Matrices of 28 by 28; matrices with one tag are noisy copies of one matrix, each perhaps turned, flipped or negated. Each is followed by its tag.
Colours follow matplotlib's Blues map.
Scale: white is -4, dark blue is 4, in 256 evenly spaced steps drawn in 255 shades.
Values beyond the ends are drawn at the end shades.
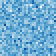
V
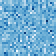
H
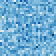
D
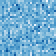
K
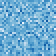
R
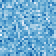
D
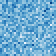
V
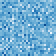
R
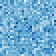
D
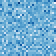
R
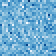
V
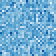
H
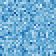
H
